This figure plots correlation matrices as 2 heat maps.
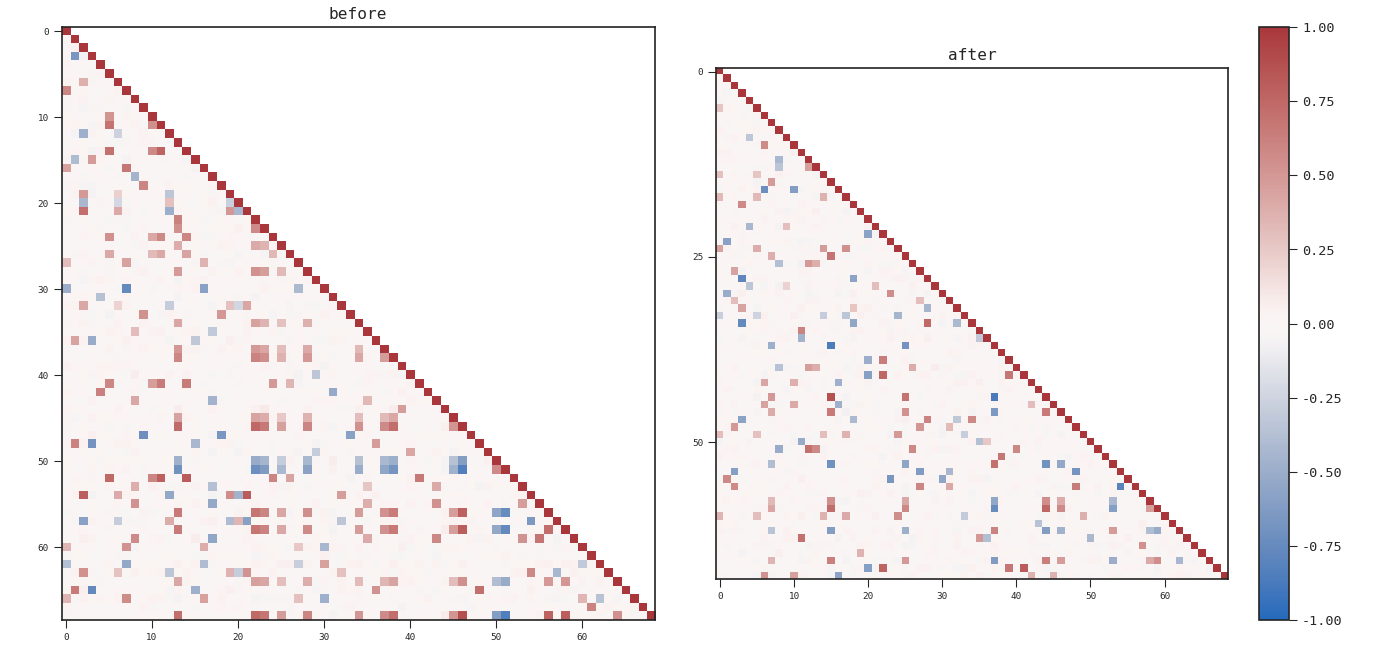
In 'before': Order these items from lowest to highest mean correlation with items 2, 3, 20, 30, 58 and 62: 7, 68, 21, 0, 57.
7, 0, 57, 21, 68
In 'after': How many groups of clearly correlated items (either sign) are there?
14
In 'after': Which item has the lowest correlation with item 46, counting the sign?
37
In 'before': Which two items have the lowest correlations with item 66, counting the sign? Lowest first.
30, 62
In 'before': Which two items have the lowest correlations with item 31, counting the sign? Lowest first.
42, 4
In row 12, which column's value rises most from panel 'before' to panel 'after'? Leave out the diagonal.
51
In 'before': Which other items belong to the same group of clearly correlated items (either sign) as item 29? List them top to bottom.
40, 49
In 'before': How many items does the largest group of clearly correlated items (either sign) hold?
16
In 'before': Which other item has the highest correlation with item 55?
59
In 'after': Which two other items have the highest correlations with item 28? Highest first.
34, 47
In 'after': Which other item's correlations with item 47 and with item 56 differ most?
54
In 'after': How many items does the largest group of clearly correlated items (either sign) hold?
11
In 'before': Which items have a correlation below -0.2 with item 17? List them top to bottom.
8, 35, 43, 53, 55, 59
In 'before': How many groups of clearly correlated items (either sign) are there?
11
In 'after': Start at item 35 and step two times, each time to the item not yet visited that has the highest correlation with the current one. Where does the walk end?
63
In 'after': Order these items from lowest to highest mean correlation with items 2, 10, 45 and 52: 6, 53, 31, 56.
53, 31, 56, 6
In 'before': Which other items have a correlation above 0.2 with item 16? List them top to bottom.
0, 7, 27, 60, 66
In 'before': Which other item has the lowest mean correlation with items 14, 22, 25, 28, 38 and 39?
51
